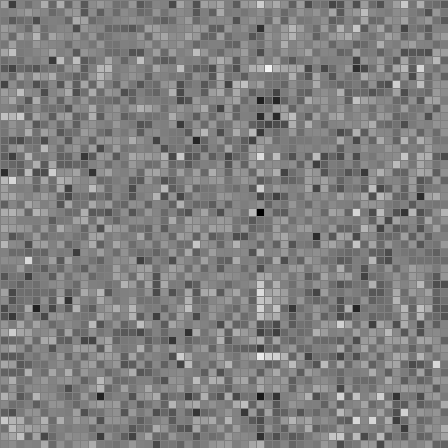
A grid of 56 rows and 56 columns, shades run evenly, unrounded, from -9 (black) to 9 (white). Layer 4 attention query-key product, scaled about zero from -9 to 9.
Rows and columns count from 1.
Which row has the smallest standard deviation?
6
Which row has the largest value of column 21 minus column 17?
24
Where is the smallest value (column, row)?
33, 27
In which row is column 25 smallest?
18
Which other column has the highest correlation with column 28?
14
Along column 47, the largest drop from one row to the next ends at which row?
25
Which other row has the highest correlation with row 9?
45
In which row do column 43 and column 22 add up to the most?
41
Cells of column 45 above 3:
8
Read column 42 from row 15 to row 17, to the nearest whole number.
2 0 -1
